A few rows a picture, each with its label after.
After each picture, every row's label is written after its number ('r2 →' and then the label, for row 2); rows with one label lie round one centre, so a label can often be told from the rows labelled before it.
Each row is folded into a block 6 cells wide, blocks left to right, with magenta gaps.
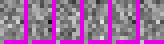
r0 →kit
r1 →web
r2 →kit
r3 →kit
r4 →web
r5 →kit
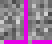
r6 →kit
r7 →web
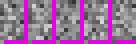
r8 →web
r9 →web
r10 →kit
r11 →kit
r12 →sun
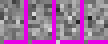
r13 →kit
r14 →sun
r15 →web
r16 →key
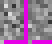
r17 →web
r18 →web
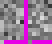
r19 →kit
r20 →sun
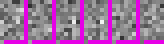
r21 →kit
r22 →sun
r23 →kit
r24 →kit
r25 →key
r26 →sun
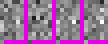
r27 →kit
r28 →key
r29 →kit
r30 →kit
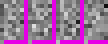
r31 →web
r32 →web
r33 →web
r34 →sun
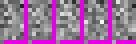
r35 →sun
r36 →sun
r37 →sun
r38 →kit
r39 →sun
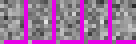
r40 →key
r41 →kit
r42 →web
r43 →kit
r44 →sun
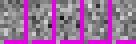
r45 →sun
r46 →key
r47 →key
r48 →web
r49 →web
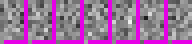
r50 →web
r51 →web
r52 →key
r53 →sun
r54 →kit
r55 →key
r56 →key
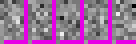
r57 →kit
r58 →web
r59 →key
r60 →kit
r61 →sun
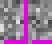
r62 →kit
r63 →key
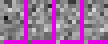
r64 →key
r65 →sun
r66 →kit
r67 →sun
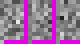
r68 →kit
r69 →web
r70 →key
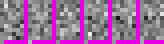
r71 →web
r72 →web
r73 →sun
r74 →key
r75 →key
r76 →key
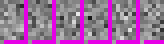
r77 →sun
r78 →sun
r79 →key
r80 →key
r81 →web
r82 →web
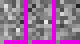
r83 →web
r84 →kit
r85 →sun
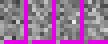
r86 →kit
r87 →web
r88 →kit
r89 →sun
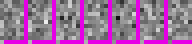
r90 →kit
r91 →kit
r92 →key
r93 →sun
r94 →key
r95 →web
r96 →kit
